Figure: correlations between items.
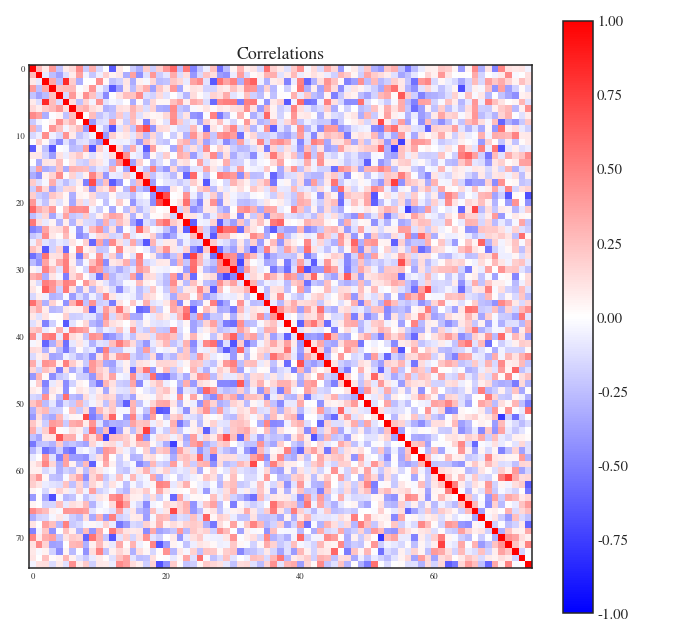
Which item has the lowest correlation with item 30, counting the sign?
41
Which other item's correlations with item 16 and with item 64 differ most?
3
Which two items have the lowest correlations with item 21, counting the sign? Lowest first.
56, 64
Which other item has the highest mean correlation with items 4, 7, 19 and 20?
27
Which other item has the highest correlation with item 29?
55
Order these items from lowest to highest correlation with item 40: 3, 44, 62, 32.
32, 62, 3, 44
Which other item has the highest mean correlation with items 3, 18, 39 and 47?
31
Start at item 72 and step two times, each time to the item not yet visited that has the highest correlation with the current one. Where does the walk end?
17
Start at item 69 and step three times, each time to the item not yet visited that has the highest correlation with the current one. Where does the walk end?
8
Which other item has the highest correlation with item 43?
36
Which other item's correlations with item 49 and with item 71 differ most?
61
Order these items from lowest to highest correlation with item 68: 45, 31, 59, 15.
15, 31, 45, 59
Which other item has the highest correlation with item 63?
62
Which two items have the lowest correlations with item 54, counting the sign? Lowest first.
12, 26
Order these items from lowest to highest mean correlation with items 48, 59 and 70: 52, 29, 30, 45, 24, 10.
52, 29, 24, 30, 45, 10
